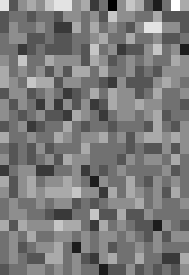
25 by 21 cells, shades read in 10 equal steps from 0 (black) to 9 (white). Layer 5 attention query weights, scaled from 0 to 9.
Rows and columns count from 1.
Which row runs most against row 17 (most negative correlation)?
20
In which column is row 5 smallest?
21
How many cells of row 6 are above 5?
4
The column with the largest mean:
18
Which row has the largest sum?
1
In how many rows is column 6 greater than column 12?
11
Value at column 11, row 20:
7
